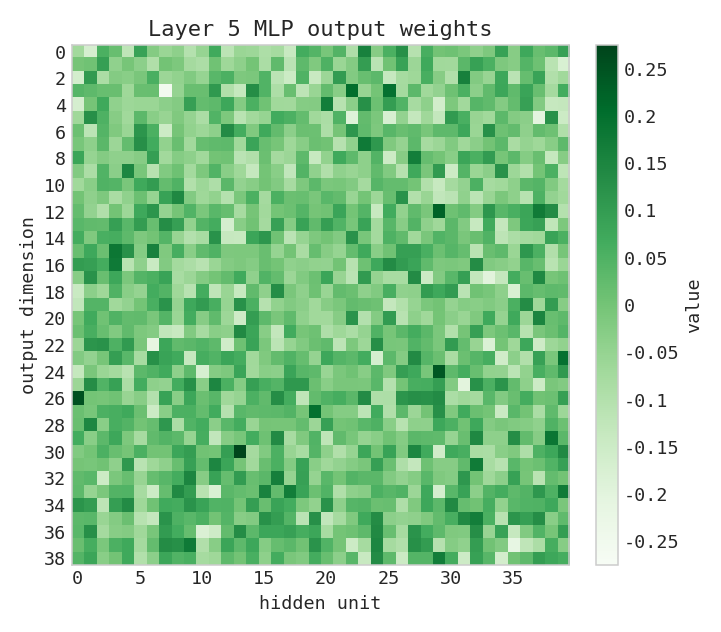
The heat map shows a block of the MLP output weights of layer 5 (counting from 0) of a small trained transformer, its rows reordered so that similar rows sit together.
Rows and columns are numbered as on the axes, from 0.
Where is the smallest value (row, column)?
3, 7
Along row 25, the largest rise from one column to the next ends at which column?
32
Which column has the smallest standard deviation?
21
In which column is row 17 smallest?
33
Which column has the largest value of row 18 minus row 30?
29
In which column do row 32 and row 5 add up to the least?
37
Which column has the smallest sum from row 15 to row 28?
34
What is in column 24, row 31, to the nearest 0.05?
0.1
